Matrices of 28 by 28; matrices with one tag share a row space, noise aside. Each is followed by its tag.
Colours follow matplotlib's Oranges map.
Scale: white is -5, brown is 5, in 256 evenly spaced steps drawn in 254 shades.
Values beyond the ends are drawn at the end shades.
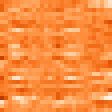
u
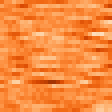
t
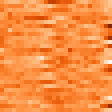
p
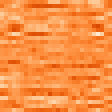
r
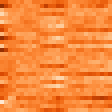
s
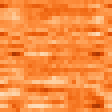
r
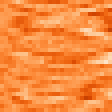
t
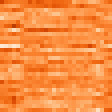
r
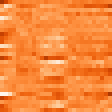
s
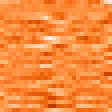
p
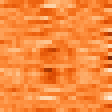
p
